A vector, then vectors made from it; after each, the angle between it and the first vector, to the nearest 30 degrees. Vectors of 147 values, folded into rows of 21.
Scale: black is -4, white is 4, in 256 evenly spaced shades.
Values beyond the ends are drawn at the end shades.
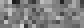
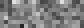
150 degrees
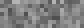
120 degrees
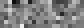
30 degrees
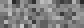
30 degrees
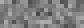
60 degrees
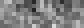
60 degrees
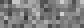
150 degrees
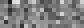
150 degrees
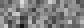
90 degrees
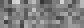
150 degrees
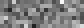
120 degrees
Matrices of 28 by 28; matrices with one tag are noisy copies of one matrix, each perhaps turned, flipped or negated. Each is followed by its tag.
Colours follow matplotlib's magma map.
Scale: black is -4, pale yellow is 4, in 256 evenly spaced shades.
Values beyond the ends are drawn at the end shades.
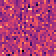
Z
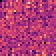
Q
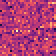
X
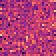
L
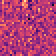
X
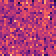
Q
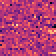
X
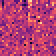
X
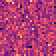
Z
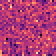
Q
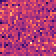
Q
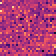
Q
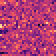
X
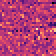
X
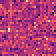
Z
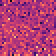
L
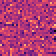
X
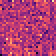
Q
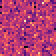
Z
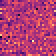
L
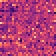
Q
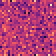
L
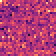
Q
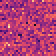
Z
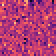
X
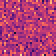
L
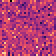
L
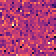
L
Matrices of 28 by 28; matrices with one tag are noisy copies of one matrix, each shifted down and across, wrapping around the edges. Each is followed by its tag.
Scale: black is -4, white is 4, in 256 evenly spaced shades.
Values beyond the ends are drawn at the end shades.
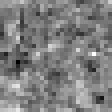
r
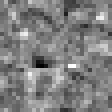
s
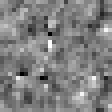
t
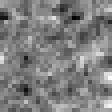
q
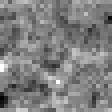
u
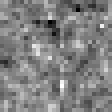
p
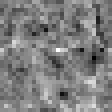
r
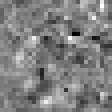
t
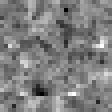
s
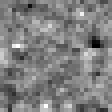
s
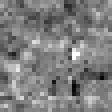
u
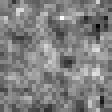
r
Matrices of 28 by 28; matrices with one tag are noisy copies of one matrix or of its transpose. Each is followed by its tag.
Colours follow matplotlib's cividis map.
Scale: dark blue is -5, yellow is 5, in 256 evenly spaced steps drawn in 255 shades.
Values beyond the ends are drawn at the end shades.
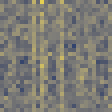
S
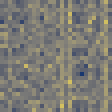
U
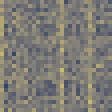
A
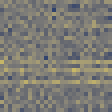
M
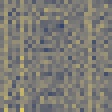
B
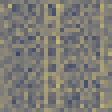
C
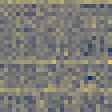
A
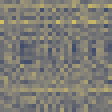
B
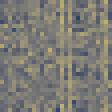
U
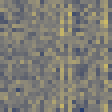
U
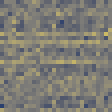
S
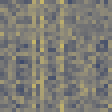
S
